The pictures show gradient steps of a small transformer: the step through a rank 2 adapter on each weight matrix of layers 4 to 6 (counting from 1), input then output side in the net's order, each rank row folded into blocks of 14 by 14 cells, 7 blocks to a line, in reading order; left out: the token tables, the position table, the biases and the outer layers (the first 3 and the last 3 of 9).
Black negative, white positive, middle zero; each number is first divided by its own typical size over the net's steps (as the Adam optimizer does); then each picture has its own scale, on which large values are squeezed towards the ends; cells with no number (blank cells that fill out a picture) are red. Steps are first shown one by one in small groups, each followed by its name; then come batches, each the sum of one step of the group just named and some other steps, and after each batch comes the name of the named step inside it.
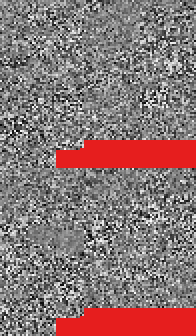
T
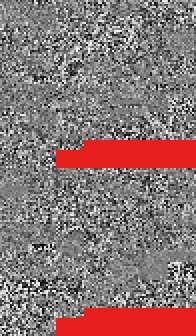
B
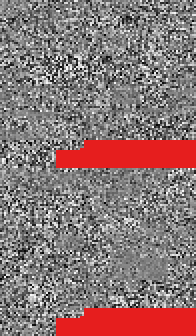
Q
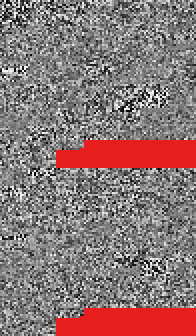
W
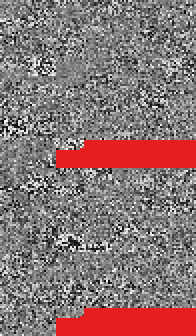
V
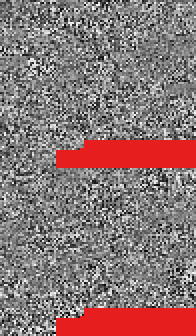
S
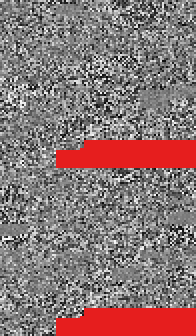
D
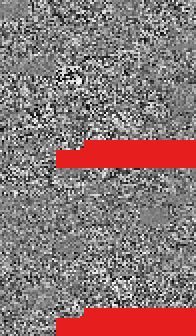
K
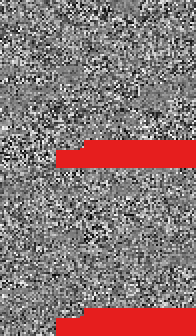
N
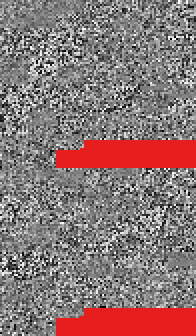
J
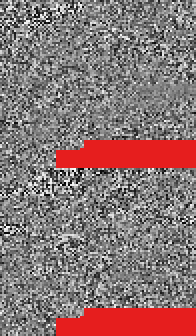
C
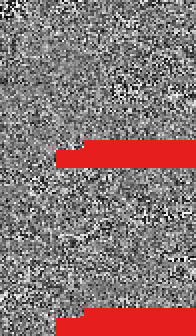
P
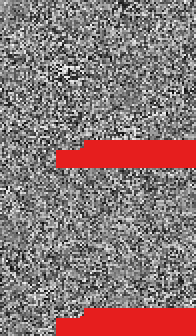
Q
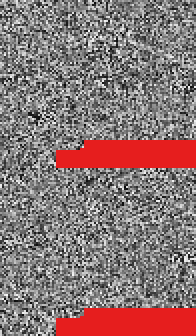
P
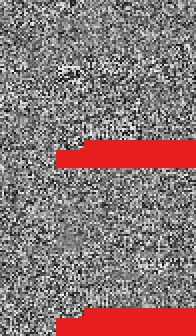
D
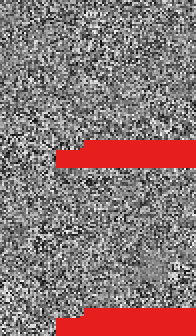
B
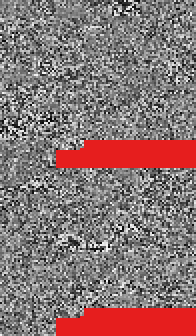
V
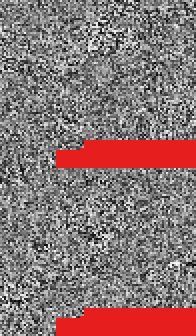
B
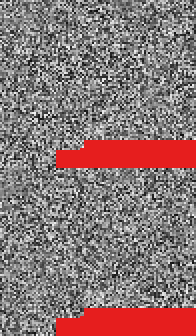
N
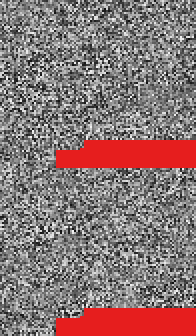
N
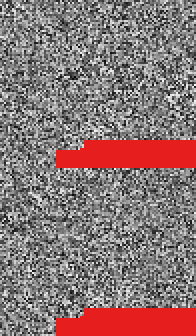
P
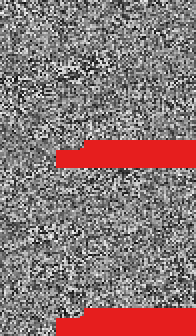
P
